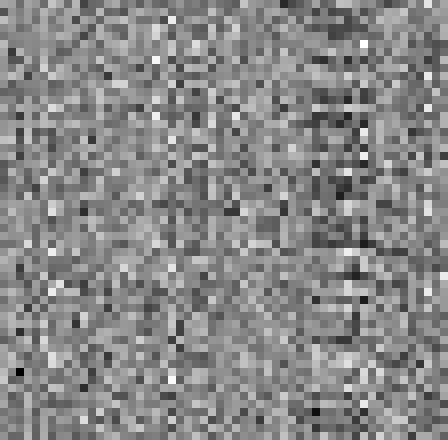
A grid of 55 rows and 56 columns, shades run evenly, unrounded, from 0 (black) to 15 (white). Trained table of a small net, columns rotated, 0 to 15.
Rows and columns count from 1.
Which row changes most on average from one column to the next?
53
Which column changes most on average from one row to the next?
46
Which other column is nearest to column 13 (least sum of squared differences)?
27
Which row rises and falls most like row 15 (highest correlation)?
8
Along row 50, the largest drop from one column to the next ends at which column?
48
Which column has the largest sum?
6
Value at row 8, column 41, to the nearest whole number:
3
